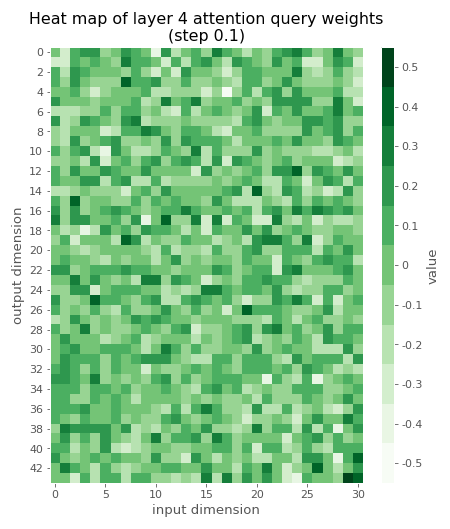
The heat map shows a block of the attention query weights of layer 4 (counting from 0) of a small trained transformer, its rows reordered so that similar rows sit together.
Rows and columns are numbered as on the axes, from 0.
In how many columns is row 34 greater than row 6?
14
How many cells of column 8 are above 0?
17
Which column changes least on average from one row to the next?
1
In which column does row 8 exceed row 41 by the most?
28
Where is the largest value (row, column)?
43, 29
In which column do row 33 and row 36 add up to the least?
21
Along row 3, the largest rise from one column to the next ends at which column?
7
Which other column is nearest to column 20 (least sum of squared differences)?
23
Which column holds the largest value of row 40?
5
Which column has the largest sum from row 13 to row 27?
16
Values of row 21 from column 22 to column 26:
-0.3 0.1 0 -0.1 0.1
